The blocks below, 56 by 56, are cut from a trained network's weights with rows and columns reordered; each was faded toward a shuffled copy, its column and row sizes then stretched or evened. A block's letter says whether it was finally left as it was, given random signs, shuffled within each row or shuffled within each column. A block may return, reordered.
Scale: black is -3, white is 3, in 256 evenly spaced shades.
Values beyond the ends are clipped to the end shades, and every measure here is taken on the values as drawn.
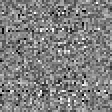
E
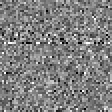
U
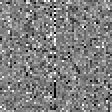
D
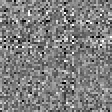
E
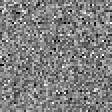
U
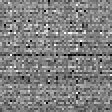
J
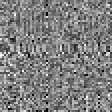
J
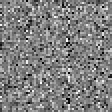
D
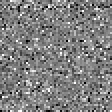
U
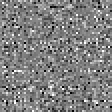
E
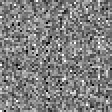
D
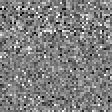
U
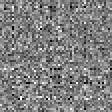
E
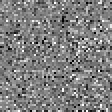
E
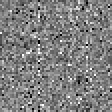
D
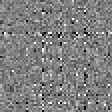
J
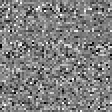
U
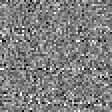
U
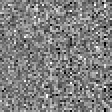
D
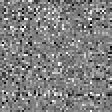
J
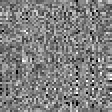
J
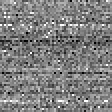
U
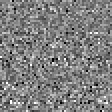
U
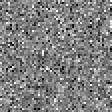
D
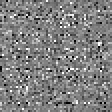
E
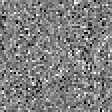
D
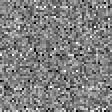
U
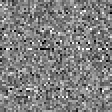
U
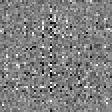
E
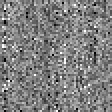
D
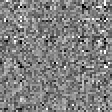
E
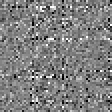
E
